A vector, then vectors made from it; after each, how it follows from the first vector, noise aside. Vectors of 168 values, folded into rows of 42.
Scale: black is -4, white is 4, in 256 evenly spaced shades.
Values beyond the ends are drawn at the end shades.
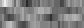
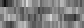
negated.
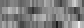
reversed.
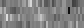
wrapped around, negated, partly zeroed.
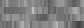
reversed, negated, shrunk.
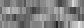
reversed.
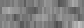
reversed, shrunk.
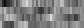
negated.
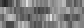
negated.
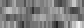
reversed.
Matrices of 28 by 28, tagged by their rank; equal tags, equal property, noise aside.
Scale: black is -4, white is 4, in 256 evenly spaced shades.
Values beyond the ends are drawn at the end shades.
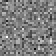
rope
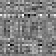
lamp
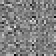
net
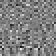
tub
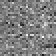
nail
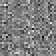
nail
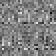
tub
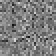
rope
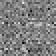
net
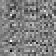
lamp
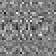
lamp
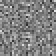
nail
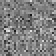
net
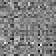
tub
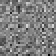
net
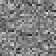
nail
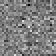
net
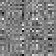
lamp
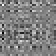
lamp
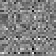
lamp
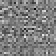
nail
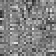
net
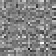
tub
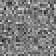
nail
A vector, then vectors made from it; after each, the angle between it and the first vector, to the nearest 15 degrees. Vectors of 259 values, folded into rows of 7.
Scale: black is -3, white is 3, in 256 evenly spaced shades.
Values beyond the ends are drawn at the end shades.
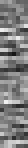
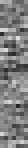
30 degrees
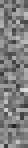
75 degrees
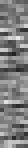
15 degrees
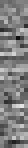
150 degrees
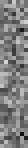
75 degrees
